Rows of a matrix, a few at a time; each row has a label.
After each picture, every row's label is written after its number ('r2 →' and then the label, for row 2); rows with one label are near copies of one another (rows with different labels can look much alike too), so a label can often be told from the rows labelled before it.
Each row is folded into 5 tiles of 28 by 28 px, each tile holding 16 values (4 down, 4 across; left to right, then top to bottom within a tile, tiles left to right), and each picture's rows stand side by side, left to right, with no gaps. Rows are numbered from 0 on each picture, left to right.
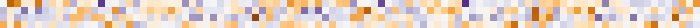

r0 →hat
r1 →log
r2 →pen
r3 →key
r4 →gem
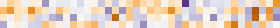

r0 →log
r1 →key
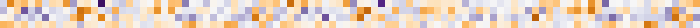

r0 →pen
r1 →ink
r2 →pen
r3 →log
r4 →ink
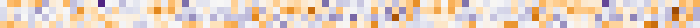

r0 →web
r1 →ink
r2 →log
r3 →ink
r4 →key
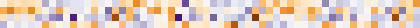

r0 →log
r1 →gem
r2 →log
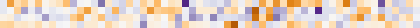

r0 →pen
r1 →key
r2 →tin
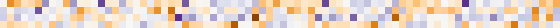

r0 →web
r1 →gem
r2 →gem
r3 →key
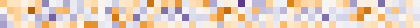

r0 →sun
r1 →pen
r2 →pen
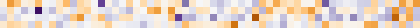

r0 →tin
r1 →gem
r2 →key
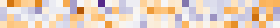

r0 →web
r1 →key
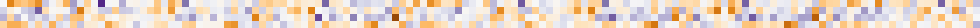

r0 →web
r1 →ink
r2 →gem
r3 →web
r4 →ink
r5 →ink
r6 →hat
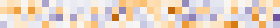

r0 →log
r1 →sun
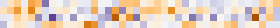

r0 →ink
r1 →log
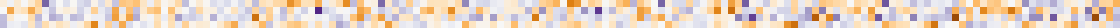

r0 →key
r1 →gem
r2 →tin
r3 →log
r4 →tin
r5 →ink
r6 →gem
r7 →log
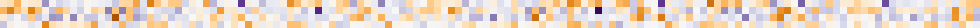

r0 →log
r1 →web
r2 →tin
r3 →log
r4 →tin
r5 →pen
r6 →key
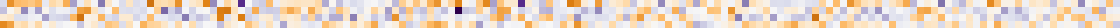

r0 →pen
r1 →pen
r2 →log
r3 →tin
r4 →hat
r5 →gem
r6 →pen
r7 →hat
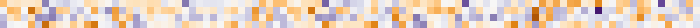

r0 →sun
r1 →key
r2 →sun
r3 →key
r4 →tin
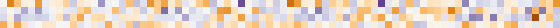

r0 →hat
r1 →pen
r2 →hat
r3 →log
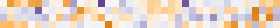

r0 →web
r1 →key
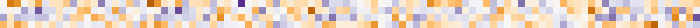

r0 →hat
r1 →hat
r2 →sun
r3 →web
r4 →sun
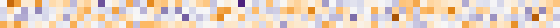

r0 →hat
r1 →pen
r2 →log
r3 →log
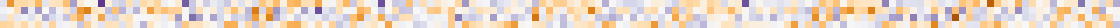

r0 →pen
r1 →key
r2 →tin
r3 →gem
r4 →sun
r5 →key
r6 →log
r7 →hat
